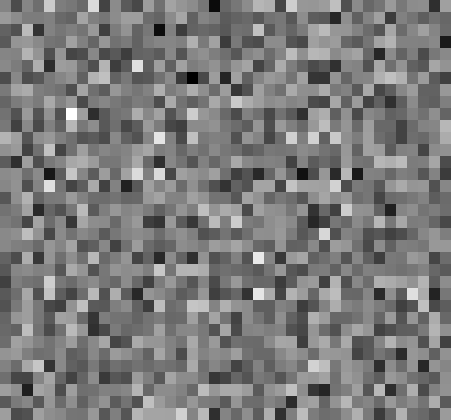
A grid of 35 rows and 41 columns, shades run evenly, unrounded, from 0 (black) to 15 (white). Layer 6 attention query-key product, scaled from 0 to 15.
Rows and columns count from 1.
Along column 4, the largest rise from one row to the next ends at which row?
19
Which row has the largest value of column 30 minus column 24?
15
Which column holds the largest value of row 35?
17
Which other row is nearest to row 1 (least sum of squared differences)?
16
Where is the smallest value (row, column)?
7, 18
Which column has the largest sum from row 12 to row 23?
32
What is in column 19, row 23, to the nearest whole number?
10
